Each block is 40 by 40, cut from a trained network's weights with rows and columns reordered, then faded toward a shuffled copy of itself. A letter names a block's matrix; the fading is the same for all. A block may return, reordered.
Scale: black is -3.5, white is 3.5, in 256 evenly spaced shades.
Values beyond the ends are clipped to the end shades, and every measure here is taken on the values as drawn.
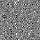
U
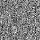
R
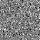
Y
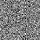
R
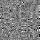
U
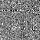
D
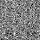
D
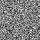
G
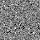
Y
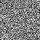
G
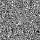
Y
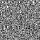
Y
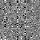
U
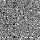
D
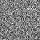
G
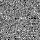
D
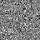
Y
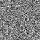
G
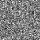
G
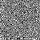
D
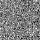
D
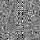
U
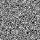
Y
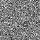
G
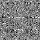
D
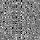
U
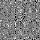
U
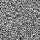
G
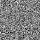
Y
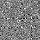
U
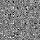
U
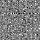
D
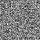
G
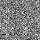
D
